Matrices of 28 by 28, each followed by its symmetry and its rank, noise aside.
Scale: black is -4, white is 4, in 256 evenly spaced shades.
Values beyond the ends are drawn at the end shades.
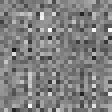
no symmetry, rank four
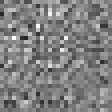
no symmetry, rank four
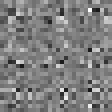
no symmetry, rank three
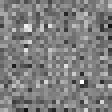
symmetric, rank four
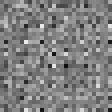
symmetric, rank three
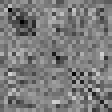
symmetric, rank five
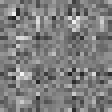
symmetric, rank three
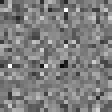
symmetric, rank four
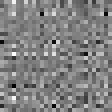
no symmetry, rank three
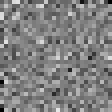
symmetric, rank five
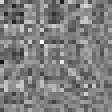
symmetric, rank four
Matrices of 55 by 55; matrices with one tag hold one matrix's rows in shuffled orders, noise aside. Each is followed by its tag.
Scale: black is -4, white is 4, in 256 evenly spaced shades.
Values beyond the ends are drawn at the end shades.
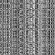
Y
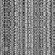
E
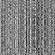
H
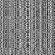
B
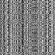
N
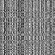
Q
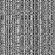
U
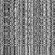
E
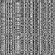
U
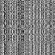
Q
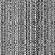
H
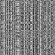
U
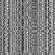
N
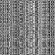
Y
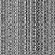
H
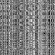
Y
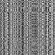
N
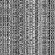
Y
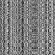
N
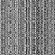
H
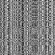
N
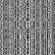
B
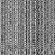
H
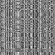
U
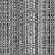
Y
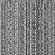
H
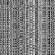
Y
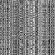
Y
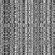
E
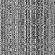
H
